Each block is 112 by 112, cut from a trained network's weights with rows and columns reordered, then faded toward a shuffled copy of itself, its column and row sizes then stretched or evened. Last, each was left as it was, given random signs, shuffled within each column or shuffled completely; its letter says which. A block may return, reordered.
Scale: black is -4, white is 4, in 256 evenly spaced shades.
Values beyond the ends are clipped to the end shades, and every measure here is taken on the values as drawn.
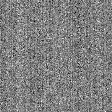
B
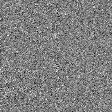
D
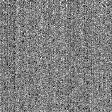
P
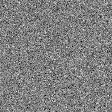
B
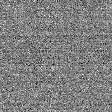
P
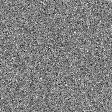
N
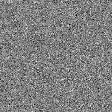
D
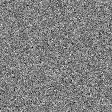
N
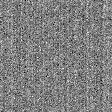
B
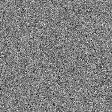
B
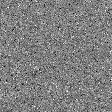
N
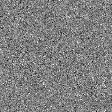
D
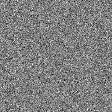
D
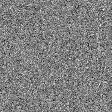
B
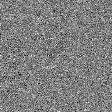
D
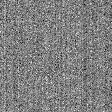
B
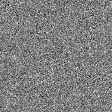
D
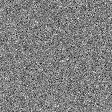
N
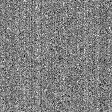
B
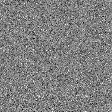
D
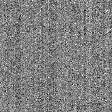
P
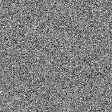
D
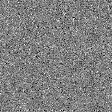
D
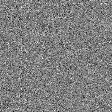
D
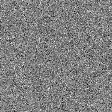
B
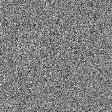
P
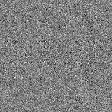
P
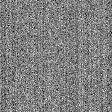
B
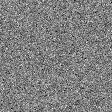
N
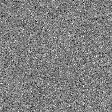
B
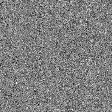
B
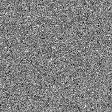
D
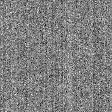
B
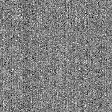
P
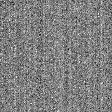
B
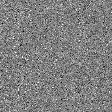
B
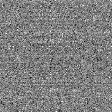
P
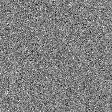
B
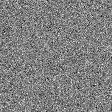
N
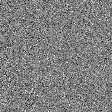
B
